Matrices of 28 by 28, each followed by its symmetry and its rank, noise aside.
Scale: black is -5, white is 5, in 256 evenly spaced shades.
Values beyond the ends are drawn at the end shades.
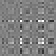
symmetric, rank one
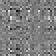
antisymmetric, rank two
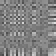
symmetric, rank one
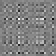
symmetric, rank one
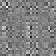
no symmetry, rank three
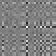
symmetric, rank one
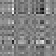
no symmetry, rank two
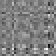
antisymmetric, rank two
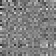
no symmetry, rank three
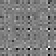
symmetric, rank one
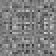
antisymmetric, rank two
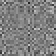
no symmetry, rank three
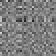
no symmetry, rank two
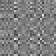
no symmetry, rank two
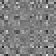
no symmetry, rank two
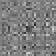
no symmetry, rank three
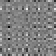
antisymmetric, rank two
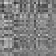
antisymmetric, rank two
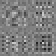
symmetric, rank two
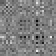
symmetric, rank two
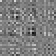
symmetric, rank three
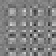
symmetric, rank one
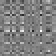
no symmetry, rank one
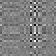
no symmetry, rank one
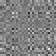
symmetric, rank two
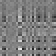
no symmetry, rank one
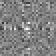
no symmetry, rank three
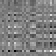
no symmetry, rank one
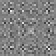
symmetric, rank three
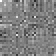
symmetric, rank three
